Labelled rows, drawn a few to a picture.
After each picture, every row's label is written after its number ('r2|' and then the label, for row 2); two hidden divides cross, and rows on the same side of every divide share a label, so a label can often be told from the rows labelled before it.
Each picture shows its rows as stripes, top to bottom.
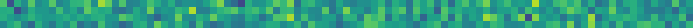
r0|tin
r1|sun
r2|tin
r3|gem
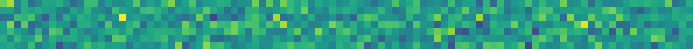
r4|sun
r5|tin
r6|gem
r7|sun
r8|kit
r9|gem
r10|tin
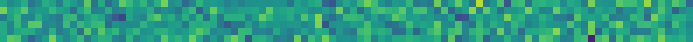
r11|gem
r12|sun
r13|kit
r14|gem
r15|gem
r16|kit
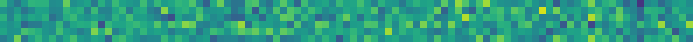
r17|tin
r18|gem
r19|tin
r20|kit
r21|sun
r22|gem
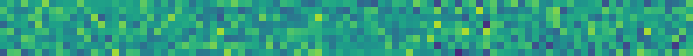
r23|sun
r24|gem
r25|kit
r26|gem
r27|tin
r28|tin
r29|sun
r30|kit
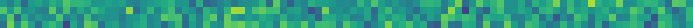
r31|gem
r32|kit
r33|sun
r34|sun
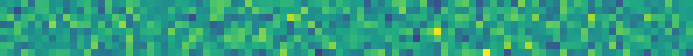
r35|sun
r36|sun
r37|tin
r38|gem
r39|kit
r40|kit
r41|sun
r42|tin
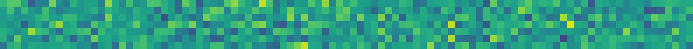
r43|kit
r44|sun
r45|tin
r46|kit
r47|tin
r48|kit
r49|tin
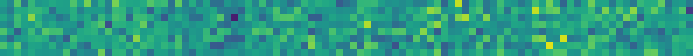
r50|gem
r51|gem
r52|tin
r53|gem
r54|sun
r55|tin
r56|gem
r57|gem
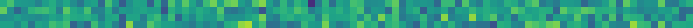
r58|sun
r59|tin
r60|sun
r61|kit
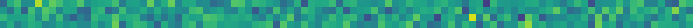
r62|kit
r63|gem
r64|sun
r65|sun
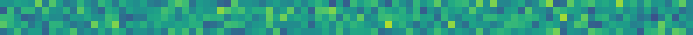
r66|gem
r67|sun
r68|sun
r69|kit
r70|gem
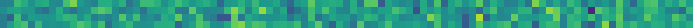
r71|gem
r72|kit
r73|gem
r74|kit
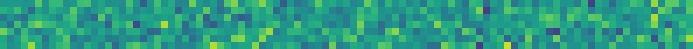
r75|kit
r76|kit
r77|gem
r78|gem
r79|sun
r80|kit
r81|sun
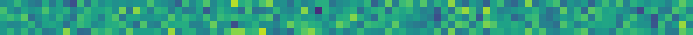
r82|kit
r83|tin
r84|sun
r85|tin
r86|kit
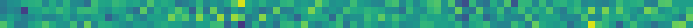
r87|kit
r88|gem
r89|kit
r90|tin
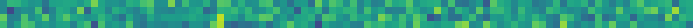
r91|kit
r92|gem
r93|sun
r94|tin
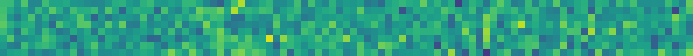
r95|kit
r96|sun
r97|tin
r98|tin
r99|tin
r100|sun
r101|sun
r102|kit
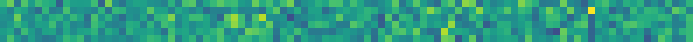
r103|sun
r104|gem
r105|kit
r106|kit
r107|sun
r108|sun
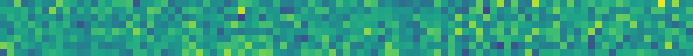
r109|gem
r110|kit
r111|tin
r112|kit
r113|gem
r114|kit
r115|sun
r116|kit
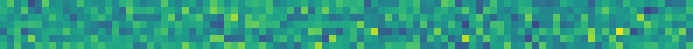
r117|sun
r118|sun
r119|kit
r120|kit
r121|gem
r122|tin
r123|kit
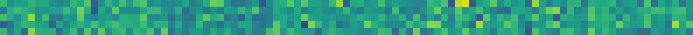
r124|tin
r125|gem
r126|tin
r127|gem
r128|tin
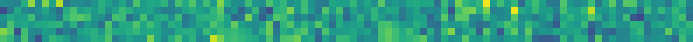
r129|tin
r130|tin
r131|tin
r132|sun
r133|sun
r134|sun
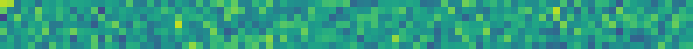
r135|sun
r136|kit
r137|gem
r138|tin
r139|tin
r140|sun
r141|sun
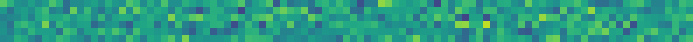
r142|sun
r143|tin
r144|kit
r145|tin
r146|gem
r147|kit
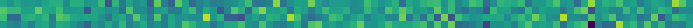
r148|gem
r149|kit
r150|tin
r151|kit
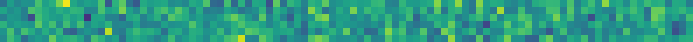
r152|gem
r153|gem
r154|kit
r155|kit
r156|sun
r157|kit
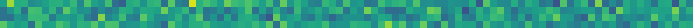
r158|sun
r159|gem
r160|gem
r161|sun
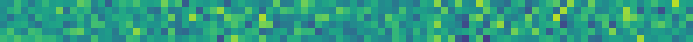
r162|gem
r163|tin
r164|kit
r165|kit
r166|tin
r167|kit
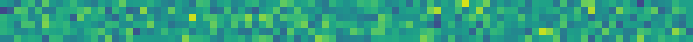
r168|tin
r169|gem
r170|sun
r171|sun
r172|gem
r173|kit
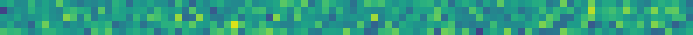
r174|tin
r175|gem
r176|gem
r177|kit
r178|sun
